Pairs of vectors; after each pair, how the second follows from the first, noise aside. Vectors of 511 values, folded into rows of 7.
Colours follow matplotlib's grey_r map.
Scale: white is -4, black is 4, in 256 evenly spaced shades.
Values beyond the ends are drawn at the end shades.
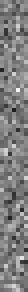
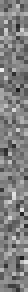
negated.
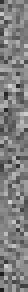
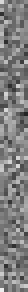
negated.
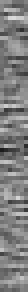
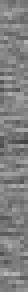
reversed, shrunk.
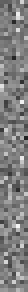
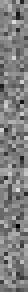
negated.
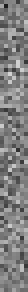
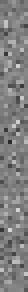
reversed, partly zeroed.
